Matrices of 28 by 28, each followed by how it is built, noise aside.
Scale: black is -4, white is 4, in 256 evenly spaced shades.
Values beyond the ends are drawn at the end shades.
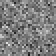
Toeplitz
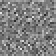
repeating columns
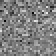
uneven rows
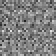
repeating columns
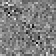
banded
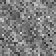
Toeplitz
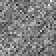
Hankel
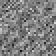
Hankel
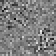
block diagonal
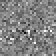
uneven rows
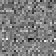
uneven rows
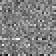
uneven rows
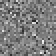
block diagonal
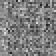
blocks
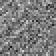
Hankel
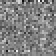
uneven rows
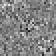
block diagonal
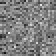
blocks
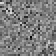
block diagonal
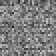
blocks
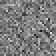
Toeplitz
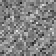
Hankel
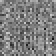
blocks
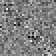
block diagonal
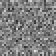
repeating columns
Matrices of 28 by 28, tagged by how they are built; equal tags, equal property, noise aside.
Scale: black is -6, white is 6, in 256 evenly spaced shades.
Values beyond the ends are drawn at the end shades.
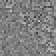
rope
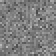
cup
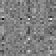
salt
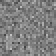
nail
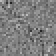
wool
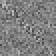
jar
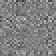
salt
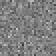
cup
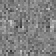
salt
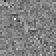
jar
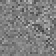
rope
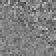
rope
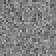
cup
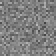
nail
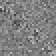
wool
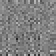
salt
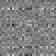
salt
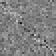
jar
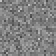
cup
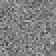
cup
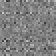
salt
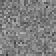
cup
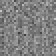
nail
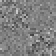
wool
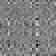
salt
